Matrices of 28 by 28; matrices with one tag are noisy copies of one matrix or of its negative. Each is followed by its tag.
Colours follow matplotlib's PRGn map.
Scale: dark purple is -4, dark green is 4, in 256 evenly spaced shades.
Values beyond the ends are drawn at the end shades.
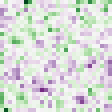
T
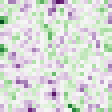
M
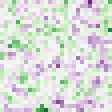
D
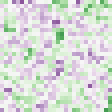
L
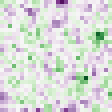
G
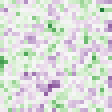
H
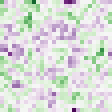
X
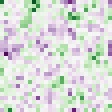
X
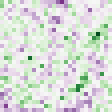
G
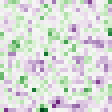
D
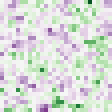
D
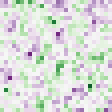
L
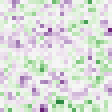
D
